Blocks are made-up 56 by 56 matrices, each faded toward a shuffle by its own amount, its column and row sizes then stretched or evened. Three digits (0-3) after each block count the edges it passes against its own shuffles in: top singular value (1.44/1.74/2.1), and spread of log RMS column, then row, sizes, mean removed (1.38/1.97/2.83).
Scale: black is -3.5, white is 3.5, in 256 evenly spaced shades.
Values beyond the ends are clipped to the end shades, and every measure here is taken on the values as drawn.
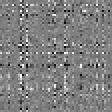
3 3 2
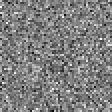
2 0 0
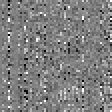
1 3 0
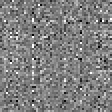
2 2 1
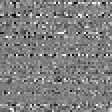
1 0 3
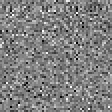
2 1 1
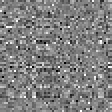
3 0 2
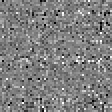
0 1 2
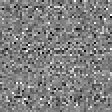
2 0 2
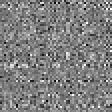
3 1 2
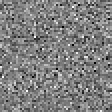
1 0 1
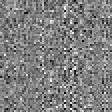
3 2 0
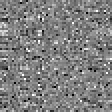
2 1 1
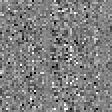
1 2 0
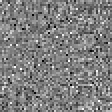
2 0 0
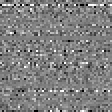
1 0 3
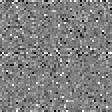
2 0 1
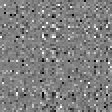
3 2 1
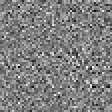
2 1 1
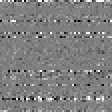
3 0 3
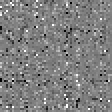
1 2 1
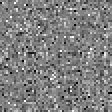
2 0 0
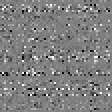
0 2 3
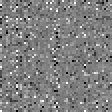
1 2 1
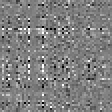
3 3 2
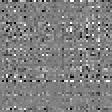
2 2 3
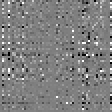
3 3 2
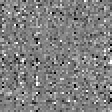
0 2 2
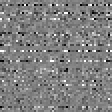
1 1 3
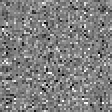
1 1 0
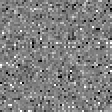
1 0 1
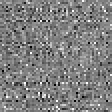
3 0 2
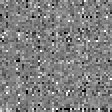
1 2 2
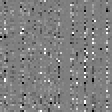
1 3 1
